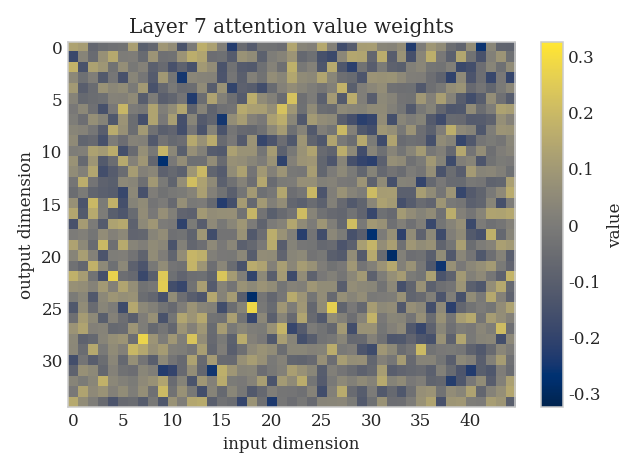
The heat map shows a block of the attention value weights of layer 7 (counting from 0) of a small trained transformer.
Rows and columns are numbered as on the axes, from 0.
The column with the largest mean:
13
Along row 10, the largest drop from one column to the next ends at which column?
5
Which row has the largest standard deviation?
22
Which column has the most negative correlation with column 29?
2
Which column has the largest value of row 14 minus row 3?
44
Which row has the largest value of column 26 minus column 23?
18
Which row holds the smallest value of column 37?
21
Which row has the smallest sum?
31
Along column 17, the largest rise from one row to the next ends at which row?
6
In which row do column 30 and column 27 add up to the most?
14
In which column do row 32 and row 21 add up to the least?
37
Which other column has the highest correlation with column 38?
42
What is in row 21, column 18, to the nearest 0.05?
0.15
